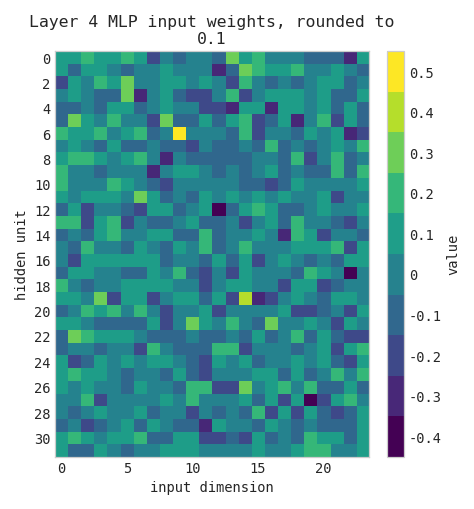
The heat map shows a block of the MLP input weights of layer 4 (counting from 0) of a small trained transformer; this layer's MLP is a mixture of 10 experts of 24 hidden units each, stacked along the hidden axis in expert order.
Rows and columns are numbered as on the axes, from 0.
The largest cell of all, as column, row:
9, 6
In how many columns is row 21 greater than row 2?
8
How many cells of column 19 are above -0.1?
23
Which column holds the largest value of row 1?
14
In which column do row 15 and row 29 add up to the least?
22
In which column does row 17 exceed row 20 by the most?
19
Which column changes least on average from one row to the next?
20
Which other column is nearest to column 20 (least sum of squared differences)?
17
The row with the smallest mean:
29
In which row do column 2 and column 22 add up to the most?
27
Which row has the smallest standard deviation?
31
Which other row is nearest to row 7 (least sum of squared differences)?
25
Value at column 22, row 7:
0
